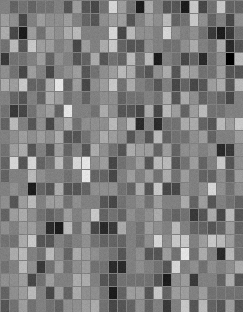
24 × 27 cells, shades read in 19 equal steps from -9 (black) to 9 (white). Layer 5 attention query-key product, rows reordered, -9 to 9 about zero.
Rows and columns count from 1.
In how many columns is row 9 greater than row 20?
11
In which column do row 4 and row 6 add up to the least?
26
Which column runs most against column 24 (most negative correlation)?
5
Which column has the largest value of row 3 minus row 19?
13
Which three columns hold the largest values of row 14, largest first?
10, 4, 19
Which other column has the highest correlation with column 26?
3
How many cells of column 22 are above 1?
7
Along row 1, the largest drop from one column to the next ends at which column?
23
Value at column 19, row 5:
0
